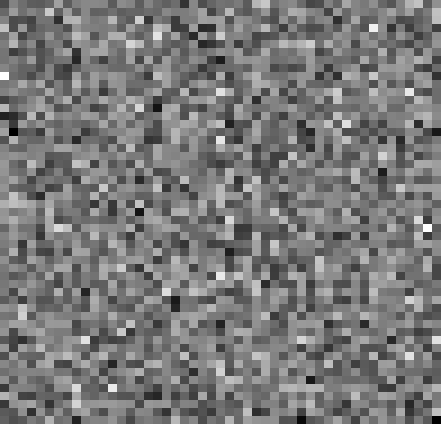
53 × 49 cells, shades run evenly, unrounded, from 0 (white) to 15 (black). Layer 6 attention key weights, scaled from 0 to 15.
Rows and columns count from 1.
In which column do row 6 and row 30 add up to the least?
35
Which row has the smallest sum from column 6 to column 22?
29
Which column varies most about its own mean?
25
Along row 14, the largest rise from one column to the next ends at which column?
17
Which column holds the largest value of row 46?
13
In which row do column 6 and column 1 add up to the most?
51
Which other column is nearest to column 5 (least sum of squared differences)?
28
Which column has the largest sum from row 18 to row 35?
5
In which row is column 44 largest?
43
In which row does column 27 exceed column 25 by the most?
18
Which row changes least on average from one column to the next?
9
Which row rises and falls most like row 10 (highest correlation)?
4
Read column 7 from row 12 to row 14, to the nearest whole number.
8 7 10
